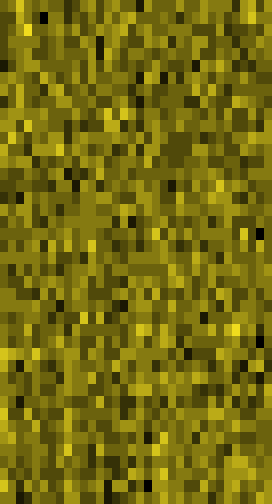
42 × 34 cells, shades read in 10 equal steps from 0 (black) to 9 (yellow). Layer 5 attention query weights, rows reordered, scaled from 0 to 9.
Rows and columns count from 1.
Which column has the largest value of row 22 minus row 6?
25
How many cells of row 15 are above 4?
13
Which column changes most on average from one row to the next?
17
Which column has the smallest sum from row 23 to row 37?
14
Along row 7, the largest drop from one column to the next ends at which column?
21
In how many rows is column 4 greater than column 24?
24
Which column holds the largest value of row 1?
3
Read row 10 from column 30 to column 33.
3 3 6 3
